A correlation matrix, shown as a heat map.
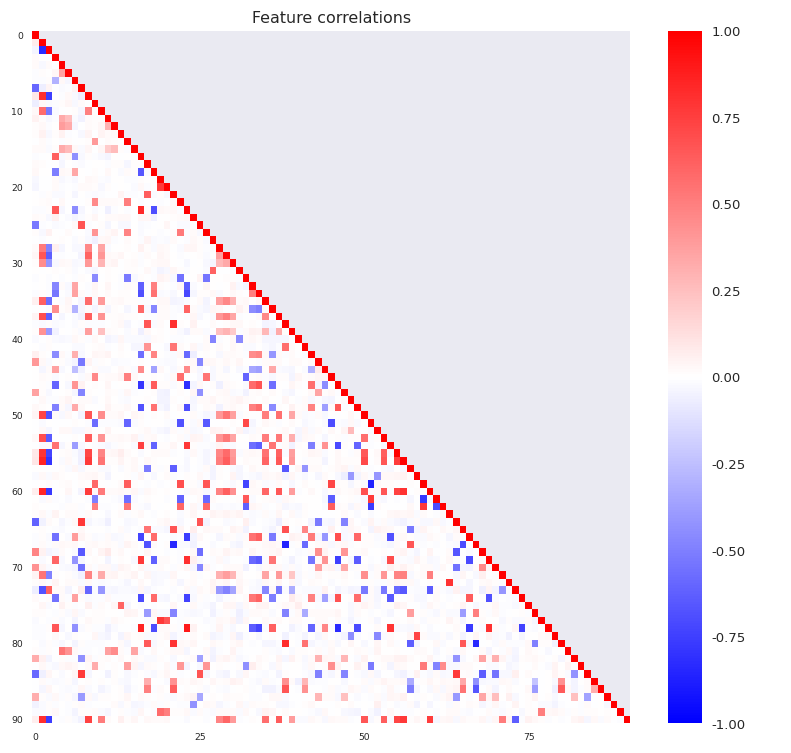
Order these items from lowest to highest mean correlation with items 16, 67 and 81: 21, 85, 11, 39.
21, 85, 39, 11
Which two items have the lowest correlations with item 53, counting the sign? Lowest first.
2, 73
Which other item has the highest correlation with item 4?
81
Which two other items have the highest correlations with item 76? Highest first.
67, 57
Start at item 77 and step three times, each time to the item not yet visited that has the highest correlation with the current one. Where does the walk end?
89
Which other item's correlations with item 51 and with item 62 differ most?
59
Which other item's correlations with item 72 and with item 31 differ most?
63
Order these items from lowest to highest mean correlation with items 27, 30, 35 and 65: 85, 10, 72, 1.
72, 85, 10, 1
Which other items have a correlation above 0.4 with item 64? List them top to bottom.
7, 25, 84
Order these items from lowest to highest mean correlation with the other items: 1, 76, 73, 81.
73, 76, 81, 1
